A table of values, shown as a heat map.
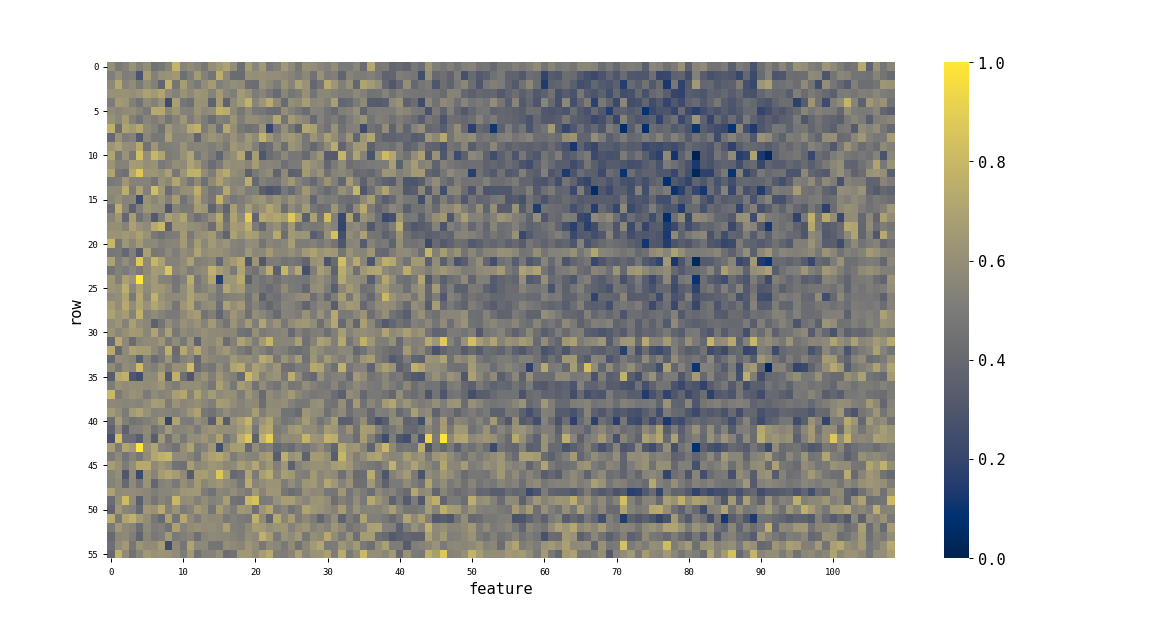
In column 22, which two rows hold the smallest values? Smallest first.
7, 14
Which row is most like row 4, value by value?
40
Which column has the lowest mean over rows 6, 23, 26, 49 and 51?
76
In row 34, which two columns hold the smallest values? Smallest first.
91, 81
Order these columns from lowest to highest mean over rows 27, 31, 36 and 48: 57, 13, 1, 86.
86, 57, 13, 1
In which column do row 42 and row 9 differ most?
46
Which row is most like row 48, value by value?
39
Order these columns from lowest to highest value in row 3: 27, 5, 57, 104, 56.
57, 56, 104, 27, 5
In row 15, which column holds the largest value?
15
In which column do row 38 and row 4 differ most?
77
